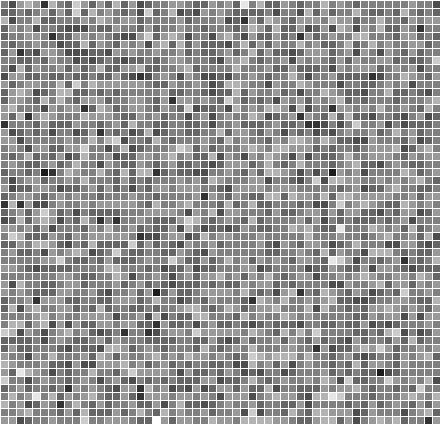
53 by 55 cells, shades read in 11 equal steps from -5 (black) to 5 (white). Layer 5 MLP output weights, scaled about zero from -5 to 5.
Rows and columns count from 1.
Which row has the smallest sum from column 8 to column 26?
10
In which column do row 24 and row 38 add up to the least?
46
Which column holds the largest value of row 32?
15
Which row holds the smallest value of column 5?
38
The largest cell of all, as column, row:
20, 53
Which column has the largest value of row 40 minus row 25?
26
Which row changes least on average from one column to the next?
34
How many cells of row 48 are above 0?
16
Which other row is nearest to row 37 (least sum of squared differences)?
2
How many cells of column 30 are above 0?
18
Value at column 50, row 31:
-2
